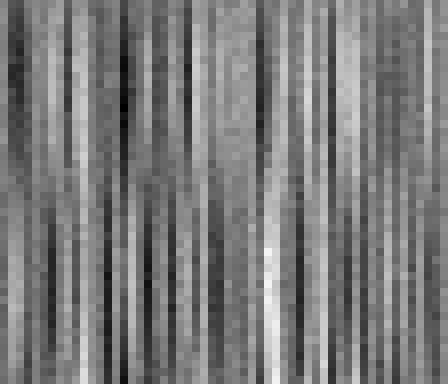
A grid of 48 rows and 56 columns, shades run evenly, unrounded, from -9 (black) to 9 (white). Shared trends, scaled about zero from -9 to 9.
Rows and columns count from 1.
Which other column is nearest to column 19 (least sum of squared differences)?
22
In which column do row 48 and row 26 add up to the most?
35
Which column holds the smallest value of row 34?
19
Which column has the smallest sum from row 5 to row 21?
16
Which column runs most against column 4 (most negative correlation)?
11
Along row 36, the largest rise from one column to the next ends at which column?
34
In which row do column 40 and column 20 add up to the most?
36
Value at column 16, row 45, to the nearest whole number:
-6
